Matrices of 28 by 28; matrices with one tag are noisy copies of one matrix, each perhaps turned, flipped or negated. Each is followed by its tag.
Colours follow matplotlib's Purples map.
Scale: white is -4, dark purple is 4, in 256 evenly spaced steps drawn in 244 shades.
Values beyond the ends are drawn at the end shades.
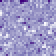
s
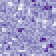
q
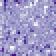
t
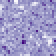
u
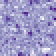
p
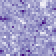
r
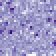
s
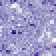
u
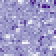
p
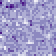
p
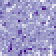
t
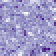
p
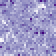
u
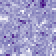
r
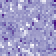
s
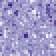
q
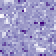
u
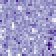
p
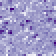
s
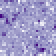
u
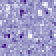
q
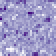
p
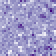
q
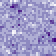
u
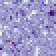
r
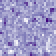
q
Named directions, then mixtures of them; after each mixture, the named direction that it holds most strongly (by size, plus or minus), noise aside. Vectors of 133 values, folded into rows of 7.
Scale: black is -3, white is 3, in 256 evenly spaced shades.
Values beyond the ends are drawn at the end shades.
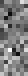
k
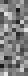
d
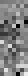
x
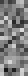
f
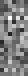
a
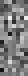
a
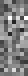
a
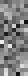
x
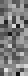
x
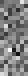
k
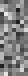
d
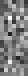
a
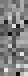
x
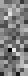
k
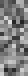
f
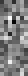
a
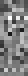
a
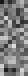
f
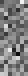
k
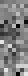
x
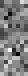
k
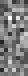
a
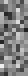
d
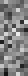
d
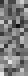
f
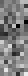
x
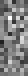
a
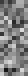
f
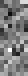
k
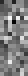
a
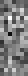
a
